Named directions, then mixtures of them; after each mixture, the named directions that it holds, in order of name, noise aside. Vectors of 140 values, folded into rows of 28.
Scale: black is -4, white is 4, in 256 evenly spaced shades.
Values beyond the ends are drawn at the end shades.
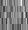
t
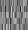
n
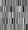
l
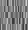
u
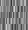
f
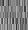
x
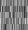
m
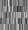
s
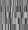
n, s.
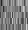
f, l, t.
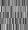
m, x.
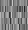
m, n, s.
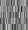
f.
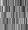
l, m, t.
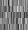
s.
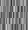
f.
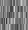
f, t.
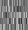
s.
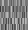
m, n, x.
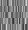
u.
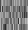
m.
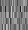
n.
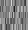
f.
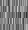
l, s.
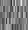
f, t.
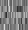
s.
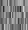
l, s, t.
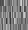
n, t, x.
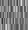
f, t, x.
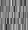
f.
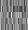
m, s.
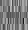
l, s, u.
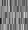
m, s.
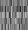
m, n, s.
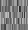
m, n.
